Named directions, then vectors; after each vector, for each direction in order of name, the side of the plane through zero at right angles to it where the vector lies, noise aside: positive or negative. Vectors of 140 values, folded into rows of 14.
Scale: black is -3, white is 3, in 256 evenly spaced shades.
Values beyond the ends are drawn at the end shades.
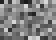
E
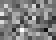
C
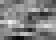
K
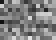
negative, positive, negative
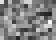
negative, negative, positive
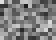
negative, negative, positive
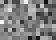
positive, negative, positive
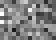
positive, negative, positive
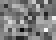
negative, positive, positive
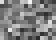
negative, negative, positive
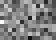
positive, negative, positive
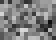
positive, positive, negative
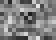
negative, positive, positive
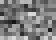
negative, negative, negative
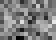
negative, positive, positive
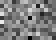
positive, negative, positive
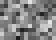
negative, negative, positive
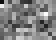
positive, positive, negative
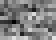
negative, negative, negative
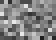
positive, positive, positive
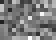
negative, positive, negative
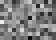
positive, negative, positive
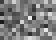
negative, positive, negative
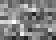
positive, positive, positive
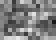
positive, negative, negative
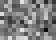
positive, negative, negative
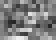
positive, negative, negative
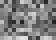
positive, negative, negative
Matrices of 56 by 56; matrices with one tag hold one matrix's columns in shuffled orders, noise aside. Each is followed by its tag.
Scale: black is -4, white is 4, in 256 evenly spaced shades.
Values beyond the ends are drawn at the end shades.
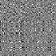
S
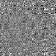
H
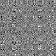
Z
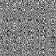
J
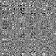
H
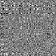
H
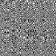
J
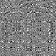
S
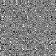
Z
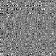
H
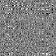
H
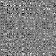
H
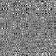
H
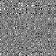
H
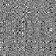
S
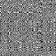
S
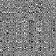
S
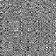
S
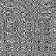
S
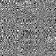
J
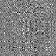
S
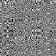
J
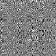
J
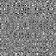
H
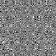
Z
